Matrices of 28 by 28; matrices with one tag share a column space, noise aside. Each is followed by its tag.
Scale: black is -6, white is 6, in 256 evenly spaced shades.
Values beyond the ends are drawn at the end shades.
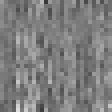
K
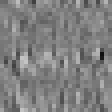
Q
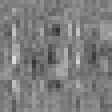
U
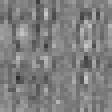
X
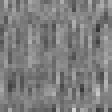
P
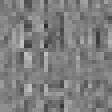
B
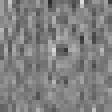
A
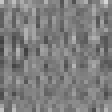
A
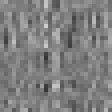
B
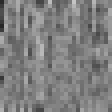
A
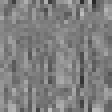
K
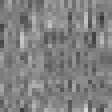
B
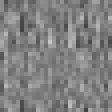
B
